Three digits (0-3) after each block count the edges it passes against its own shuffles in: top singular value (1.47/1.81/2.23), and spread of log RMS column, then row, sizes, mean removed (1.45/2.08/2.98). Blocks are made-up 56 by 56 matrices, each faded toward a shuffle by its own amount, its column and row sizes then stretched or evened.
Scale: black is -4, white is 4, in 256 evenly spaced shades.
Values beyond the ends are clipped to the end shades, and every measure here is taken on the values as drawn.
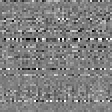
3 0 3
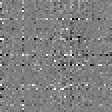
1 2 2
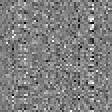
3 2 0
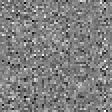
1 2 0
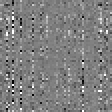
2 3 1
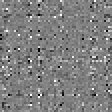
0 2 2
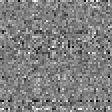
2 1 2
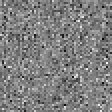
1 1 0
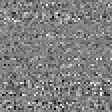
0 0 3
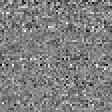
0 0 2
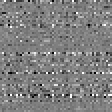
2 0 3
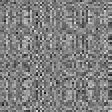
3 2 1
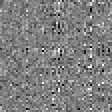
2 2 1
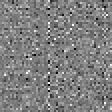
2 1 0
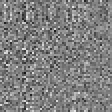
2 2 0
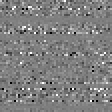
0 0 3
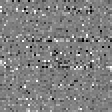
1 0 2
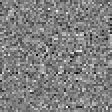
1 0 1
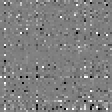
2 1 2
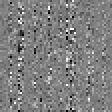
0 3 0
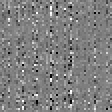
1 3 1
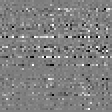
2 1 3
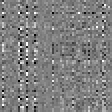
3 3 1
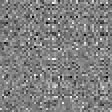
3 1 1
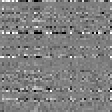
3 1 3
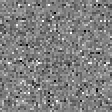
0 0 1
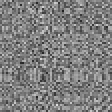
3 1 0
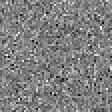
0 0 0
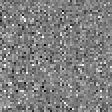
1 1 1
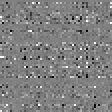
1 1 3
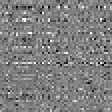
3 1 2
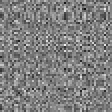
3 2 1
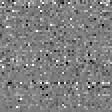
1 0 2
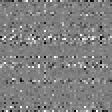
1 1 3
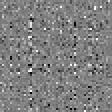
2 2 1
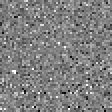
0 0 1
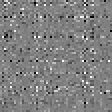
3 1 2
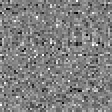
2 0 1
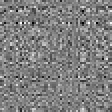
3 2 2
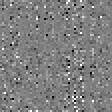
0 2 1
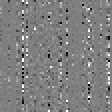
2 3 0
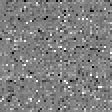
1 0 1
